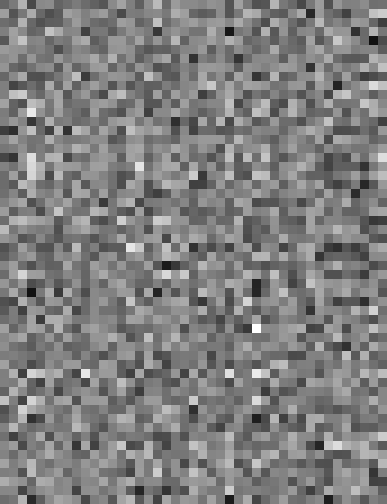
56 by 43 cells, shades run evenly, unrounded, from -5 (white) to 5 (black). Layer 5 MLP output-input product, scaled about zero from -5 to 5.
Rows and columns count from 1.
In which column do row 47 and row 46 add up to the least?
3
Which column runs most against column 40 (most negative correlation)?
9
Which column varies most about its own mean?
4
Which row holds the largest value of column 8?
15
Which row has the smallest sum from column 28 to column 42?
42
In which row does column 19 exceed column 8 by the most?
30
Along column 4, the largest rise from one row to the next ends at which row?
14
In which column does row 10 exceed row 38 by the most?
38
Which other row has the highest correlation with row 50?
55
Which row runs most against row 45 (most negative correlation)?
47
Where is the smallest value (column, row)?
29, 37
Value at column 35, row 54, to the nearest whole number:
-1
